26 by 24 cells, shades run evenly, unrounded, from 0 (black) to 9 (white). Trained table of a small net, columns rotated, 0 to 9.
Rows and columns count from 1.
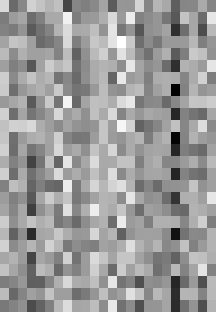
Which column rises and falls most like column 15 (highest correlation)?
21
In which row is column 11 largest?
18
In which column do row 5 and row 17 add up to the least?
20
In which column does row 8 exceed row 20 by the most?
4
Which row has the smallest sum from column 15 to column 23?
24
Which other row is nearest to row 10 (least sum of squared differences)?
13
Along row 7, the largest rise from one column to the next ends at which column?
14
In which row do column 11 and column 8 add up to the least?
1
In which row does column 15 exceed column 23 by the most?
2
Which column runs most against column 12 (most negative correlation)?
9
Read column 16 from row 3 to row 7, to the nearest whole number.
3 4 5 6 6
